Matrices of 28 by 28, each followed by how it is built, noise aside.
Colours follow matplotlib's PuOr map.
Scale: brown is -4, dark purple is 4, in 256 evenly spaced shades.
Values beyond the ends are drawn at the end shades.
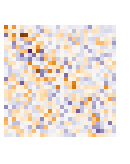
banded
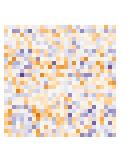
blocks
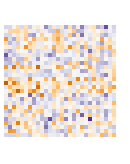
blocks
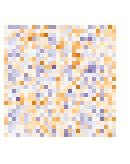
blocks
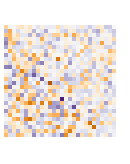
lower triangular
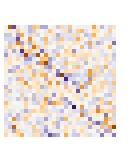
banded
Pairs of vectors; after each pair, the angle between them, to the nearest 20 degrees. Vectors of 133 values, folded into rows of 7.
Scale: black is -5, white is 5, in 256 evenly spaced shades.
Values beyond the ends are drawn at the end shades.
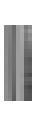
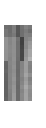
140 degrees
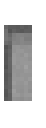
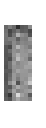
40 degrees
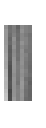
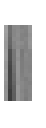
60 degrees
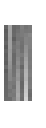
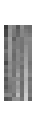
20 degrees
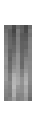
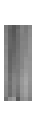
60 degrees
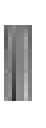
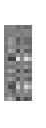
80 degrees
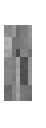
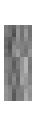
140 degrees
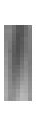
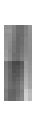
60 degrees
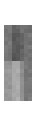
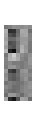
100 degrees
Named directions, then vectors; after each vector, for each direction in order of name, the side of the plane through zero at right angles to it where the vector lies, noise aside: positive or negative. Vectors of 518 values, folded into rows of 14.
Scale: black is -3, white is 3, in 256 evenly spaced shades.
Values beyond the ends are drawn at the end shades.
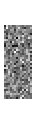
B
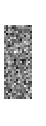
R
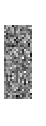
positive, positive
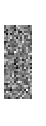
positive, positive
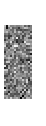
negative, positive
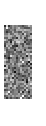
positive, negative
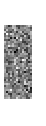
negative, negative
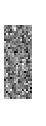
negative, negative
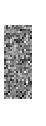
negative, positive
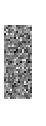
negative, negative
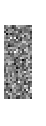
positive, positive
